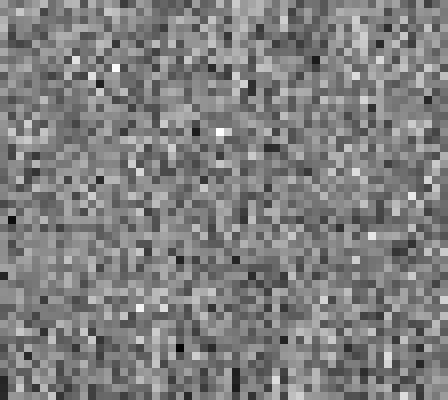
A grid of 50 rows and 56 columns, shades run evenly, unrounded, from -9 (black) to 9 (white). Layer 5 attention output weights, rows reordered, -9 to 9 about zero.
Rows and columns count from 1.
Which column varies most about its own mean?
30
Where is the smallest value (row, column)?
44, 23
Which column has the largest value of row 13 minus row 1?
41
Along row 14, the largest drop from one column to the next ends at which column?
47
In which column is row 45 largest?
49
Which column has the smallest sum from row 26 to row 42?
48
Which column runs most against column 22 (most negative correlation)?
35
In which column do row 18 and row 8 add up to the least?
9
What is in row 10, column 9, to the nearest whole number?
4
